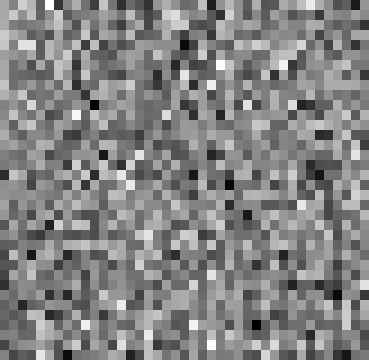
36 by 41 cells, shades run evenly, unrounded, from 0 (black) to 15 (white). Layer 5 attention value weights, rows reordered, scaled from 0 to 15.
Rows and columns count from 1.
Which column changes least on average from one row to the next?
27
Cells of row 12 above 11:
5
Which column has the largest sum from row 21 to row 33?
17
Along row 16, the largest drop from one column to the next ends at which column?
12
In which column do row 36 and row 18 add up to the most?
14
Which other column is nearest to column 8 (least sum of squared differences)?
32
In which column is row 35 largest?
24
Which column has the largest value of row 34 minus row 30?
6
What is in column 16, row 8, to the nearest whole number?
8
